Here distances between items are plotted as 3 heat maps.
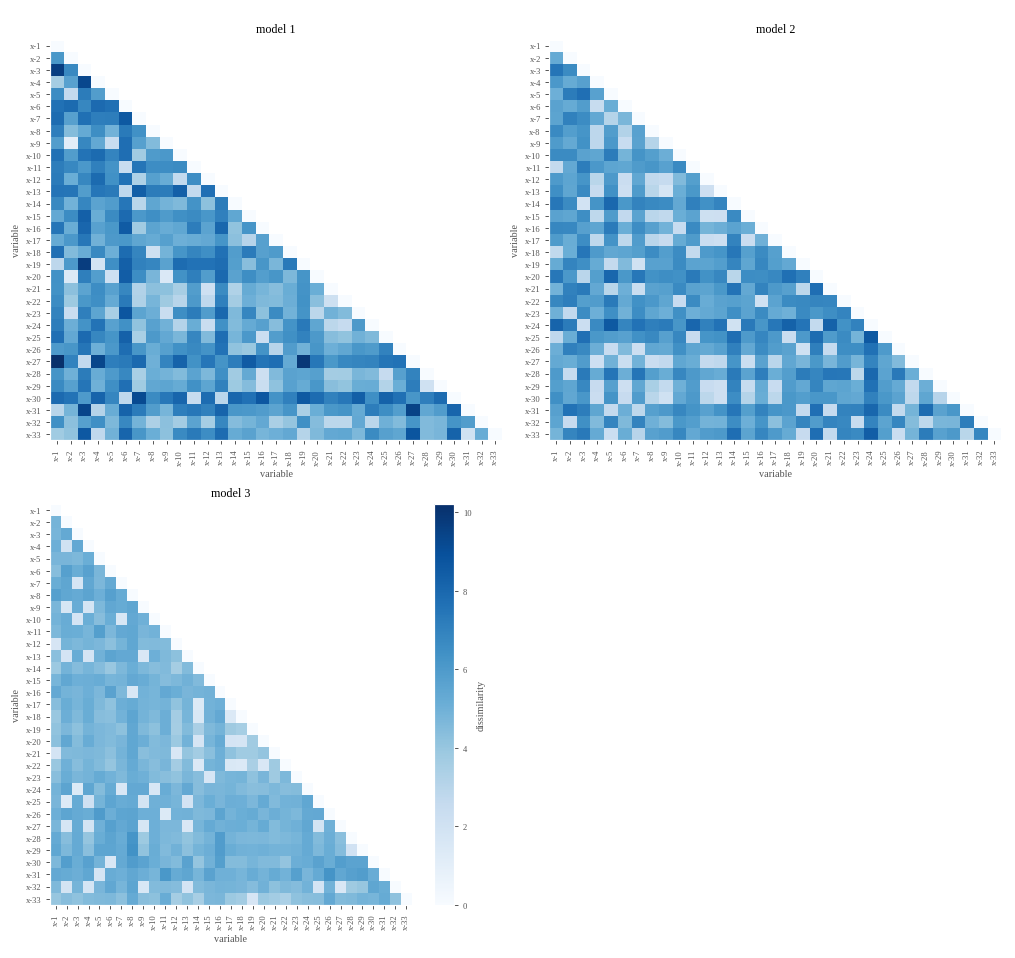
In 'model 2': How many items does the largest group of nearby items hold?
11
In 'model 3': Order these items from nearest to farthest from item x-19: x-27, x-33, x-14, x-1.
x-33, x-14, x-1, x-27
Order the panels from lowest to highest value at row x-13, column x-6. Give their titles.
model 2, model 1, model 3
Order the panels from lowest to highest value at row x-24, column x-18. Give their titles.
model 3, model 1, model 2
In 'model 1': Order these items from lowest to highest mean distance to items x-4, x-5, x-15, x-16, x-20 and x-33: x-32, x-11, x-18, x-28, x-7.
x-28, x-32, x-18, x-7, x-11
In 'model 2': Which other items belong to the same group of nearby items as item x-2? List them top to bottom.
x-23, x-28, x-32
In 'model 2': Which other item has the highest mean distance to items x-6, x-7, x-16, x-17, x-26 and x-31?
x-24
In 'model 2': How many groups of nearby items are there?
6
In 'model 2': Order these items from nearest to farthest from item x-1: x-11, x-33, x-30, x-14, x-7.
x-11, x-33, x-7, x-30, x-14
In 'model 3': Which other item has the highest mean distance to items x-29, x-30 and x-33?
x-8
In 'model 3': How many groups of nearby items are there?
11
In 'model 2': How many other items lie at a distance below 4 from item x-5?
6
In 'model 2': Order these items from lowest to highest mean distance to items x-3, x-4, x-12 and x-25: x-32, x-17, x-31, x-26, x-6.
x-6, x-17, x-32, x-26, x-31
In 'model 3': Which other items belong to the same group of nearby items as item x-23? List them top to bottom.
x-15
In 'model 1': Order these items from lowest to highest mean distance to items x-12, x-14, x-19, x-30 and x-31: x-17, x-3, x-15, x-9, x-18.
x-17, x-9, x-15, x-18, x-3
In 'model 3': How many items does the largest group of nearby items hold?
7
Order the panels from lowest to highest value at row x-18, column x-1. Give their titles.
model 2, model 3, model 1
